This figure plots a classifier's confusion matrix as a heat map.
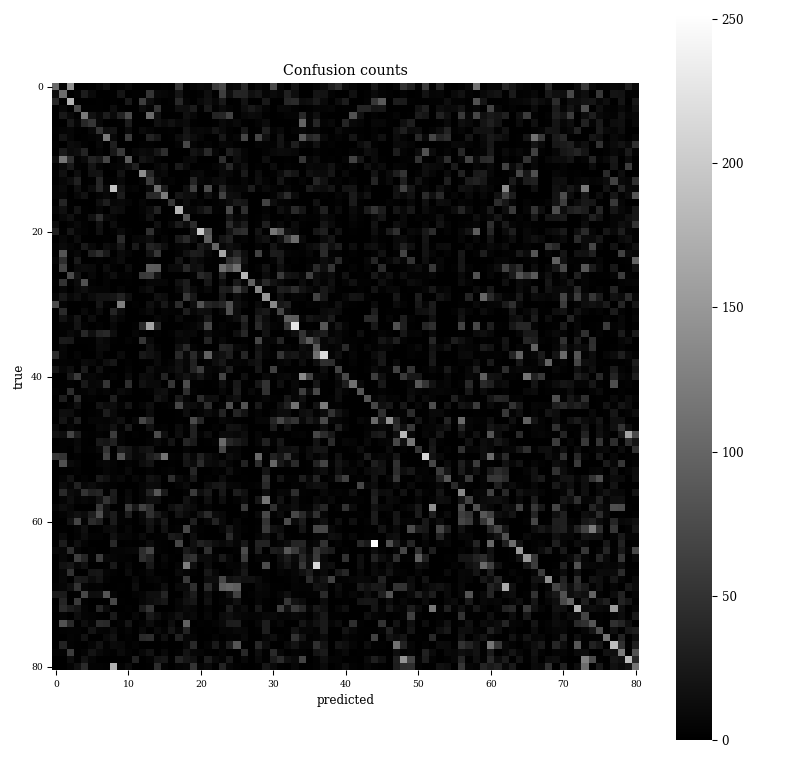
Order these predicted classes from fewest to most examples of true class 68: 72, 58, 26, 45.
58, 26, 45, 72
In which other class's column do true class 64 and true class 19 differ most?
32
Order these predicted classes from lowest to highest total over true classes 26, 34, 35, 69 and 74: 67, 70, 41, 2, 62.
67, 41, 70, 2, 62
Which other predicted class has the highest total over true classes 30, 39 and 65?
20
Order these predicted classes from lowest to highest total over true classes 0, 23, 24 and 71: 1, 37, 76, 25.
76, 37, 25, 1
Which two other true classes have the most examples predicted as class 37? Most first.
44, 33
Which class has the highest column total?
60
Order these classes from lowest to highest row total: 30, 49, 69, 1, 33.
1, 49, 30, 69, 33
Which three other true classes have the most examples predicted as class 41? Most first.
4, 10, 74
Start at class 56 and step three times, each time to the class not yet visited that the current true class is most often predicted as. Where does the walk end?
18
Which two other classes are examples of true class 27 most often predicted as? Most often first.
4, 1
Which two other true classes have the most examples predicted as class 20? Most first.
30, 39
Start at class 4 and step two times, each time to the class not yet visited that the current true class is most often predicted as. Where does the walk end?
77
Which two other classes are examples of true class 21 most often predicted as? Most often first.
33, 32
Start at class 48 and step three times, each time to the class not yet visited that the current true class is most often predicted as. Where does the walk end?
49
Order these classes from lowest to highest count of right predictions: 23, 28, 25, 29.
25, 28, 29, 23
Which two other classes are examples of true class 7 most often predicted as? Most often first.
66, 34
